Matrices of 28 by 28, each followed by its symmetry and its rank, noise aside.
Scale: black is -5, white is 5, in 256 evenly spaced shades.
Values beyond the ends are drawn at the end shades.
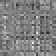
antisymmetric, rank two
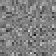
no symmetry, rank three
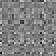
no symmetry, rank three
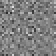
antisymmetric, rank four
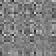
antisymmetric, rank two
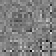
symmetric, rank three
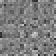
symmetric, rank three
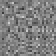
antisymmetric, rank four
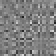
antisymmetric, rank two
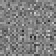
no symmetry, rank four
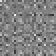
symmetric, rank three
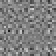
antisymmetric, rank two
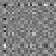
symmetric, rank two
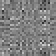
no symmetry, rank three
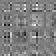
antisymmetric, rank two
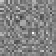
symmetric, rank four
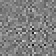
no symmetry, rank four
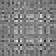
symmetric, rank two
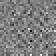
symmetric, rank three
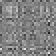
no symmetry, rank three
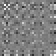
symmetric, rank two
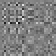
antisymmetric, rank two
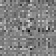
no symmetry, rank three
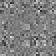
no symmetry, rank four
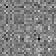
symmetric, rank three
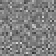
no symmetry, rank four
